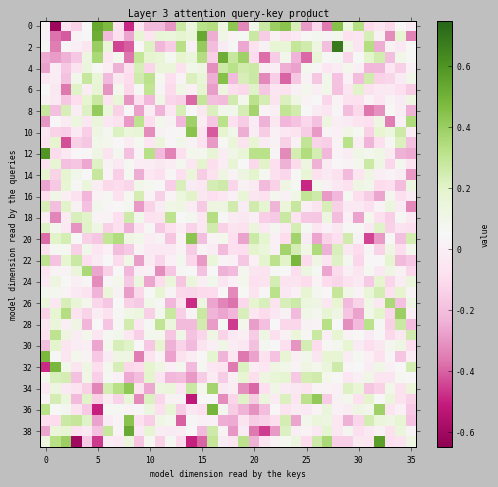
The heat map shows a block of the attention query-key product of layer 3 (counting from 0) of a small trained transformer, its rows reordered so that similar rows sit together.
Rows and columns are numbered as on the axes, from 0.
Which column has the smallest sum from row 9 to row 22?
15
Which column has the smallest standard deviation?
30
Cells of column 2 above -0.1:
31
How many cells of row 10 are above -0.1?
26
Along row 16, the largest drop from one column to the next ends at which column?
27
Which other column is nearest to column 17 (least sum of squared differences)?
9
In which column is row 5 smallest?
23
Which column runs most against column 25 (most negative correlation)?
17
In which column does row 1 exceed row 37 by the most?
5
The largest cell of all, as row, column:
2, 28
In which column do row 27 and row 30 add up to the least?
24
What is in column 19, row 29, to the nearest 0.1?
0
